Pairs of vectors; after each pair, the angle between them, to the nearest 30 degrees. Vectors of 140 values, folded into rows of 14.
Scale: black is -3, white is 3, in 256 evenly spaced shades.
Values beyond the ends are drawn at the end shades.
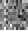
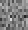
90 degrees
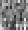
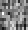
150 degrees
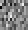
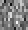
60 degrees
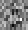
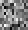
60 degrees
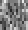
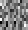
60 degrees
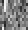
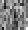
120 degrees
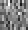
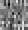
120 degrees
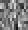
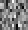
30 degrees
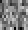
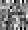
90 degrees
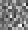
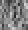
60 degrees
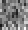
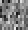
90 degrees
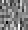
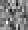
120 degrees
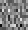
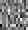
30 degrees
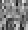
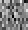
90 degrees
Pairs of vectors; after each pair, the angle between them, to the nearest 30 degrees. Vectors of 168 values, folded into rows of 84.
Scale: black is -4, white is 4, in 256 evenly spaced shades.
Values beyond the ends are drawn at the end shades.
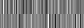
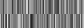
120 degrees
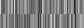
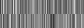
120 degrees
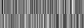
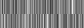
30 degrees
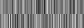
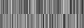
60 degrees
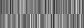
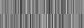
120 degrees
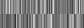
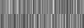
60 degrees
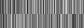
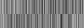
150 degrees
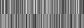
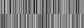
150 degrees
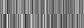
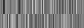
120 degrees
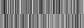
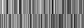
120 degrees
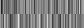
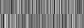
90 degrees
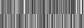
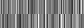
60 degrees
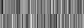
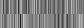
90 degrees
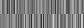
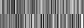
30 degrees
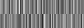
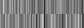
120 degrees
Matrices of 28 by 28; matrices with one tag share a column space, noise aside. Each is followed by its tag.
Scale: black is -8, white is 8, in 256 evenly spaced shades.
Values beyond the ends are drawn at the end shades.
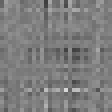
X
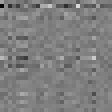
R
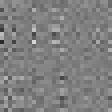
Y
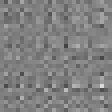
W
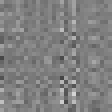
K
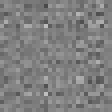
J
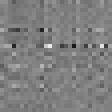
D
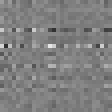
D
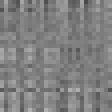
X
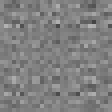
J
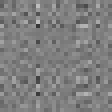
J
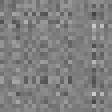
J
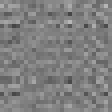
J
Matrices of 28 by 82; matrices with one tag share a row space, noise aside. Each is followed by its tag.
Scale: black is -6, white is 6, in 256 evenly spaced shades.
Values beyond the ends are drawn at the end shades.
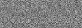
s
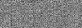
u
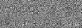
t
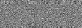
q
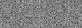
u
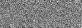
t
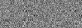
t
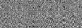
q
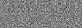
s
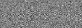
s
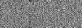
q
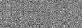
u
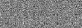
t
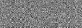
s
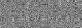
s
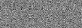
q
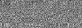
u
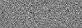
s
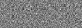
s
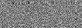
s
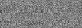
u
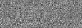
u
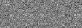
t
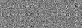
s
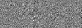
t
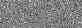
q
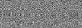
u
